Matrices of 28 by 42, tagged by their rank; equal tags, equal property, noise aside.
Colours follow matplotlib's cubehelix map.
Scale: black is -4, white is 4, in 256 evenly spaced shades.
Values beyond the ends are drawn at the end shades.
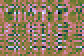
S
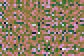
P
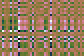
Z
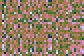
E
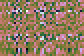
E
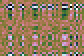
Z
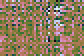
S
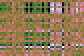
Z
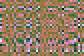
S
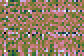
E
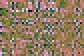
P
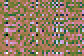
S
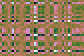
Z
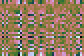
Z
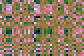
S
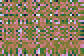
E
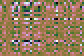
S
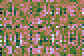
E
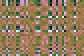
Z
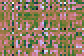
P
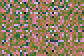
P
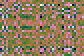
S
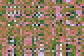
E
